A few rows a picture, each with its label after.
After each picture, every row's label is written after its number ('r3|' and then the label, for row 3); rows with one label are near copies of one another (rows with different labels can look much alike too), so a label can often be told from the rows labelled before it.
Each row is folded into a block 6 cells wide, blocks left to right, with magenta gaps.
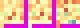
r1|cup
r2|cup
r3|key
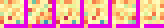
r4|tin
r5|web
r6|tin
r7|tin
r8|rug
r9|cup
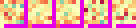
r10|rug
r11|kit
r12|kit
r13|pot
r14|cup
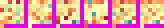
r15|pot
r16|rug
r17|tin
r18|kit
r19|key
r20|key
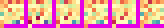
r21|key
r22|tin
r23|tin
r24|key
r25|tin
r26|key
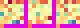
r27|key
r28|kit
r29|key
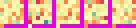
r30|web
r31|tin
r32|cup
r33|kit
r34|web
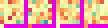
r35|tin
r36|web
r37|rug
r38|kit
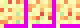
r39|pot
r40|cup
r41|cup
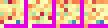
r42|tin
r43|cup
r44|key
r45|key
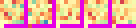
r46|rug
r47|web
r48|cup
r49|rug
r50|tin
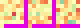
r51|cup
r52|kit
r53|web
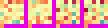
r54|key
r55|kit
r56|pot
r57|pot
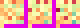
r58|rug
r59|pot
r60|pot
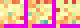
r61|kit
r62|key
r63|pot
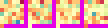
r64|web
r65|rug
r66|rug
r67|kit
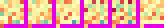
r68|web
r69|web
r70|tin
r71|pot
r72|pot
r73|cup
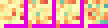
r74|cup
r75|kit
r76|kit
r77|rug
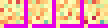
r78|pot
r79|tin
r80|cup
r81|tin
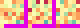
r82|rug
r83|pot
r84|web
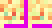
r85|cup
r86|cup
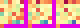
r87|web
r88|key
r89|key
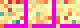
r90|key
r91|kit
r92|tin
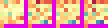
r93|kit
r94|key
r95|key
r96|key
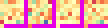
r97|tin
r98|web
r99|cup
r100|key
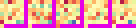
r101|tin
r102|rug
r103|key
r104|cup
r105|tin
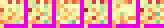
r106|pot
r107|pot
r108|key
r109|pot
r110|kit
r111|pot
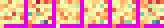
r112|cup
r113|key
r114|rug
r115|web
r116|web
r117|key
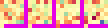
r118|rug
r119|pot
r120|kit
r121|tin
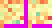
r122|key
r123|kit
